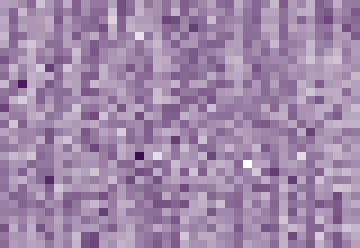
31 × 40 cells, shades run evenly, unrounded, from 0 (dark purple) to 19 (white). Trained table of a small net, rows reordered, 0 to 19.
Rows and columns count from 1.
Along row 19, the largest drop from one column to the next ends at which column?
30
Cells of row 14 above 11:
14
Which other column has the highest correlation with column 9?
40
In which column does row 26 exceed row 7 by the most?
11
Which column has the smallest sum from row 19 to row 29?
31
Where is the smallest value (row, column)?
20, 16
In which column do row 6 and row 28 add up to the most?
4
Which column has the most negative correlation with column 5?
25
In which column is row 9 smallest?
6
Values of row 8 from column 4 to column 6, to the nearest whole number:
13 8 9
